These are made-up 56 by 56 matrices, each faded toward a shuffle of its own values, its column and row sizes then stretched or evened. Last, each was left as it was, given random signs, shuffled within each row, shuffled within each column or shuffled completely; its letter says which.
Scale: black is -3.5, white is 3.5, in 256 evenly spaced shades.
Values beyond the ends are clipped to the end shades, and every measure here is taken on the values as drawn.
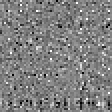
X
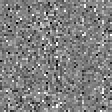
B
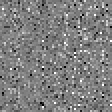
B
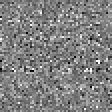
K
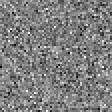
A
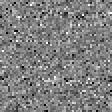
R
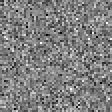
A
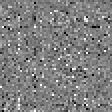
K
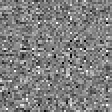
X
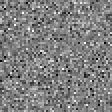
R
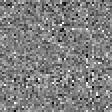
K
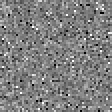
A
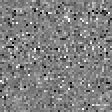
R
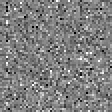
B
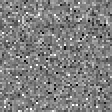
A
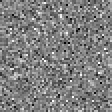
A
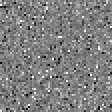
A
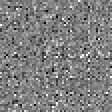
X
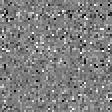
K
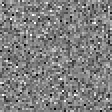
A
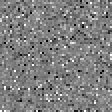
R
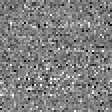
R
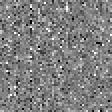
B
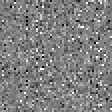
B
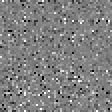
K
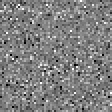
A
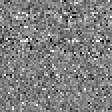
R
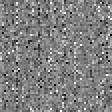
B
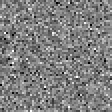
A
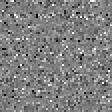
R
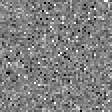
A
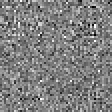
K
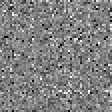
K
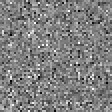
K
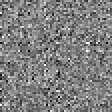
K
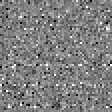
R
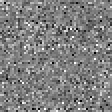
R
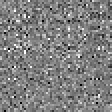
X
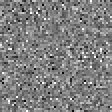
R
